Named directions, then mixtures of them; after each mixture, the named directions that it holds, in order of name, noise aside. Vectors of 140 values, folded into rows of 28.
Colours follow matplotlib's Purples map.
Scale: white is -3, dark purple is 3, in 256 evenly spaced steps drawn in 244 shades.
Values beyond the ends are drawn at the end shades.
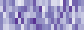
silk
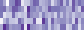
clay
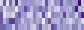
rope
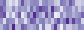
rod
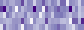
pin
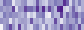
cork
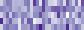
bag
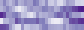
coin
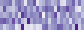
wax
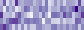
coin, rope.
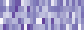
clay.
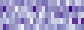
coin, pin.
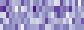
bag, pin.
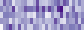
cork.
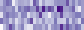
bag, cork, wax.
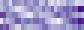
coin.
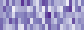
clay, cork, pin.
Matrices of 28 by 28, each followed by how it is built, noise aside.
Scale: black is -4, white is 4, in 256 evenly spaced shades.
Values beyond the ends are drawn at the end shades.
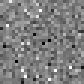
sparse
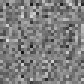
low rank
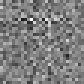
low rank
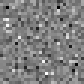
sparse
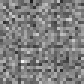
blocks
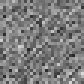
Hankel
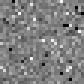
sparse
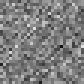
Hankel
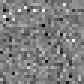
sparse
